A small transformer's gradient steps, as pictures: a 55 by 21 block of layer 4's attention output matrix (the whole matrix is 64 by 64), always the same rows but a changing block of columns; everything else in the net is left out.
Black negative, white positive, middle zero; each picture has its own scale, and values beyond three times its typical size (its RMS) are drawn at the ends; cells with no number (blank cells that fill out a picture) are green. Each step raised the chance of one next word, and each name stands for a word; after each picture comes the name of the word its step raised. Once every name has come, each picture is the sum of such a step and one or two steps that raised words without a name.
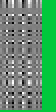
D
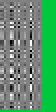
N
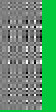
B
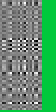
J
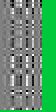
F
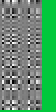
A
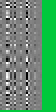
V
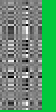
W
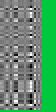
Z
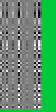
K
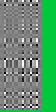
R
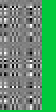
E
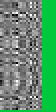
D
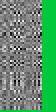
B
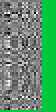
K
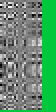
V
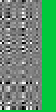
A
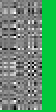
K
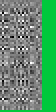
B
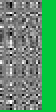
B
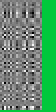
K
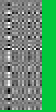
J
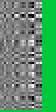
B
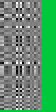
B
